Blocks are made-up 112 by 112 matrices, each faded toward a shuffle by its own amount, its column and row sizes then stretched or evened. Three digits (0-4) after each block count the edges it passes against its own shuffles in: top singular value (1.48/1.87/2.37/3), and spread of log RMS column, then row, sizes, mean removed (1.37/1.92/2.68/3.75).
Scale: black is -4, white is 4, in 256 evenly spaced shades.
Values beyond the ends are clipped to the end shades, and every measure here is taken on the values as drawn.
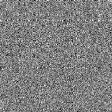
2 1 2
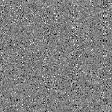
2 2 0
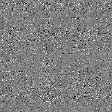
1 2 3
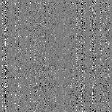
1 4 2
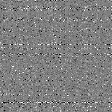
3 1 3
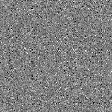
2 1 1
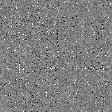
1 2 2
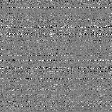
0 2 4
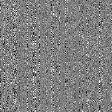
1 4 0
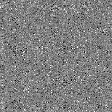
2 1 1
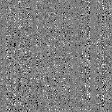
0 4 2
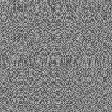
3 0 1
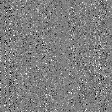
1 3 0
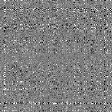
3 3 3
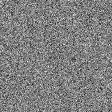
0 0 1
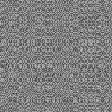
4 1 1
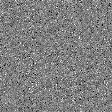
0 2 0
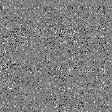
2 2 2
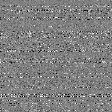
1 0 4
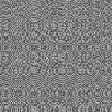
4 0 2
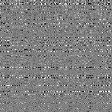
3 2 4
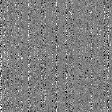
0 4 1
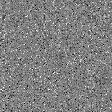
2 0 0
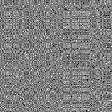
4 0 0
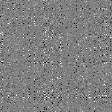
2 3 2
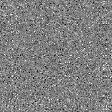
2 1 1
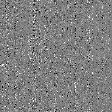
0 3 0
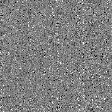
1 2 1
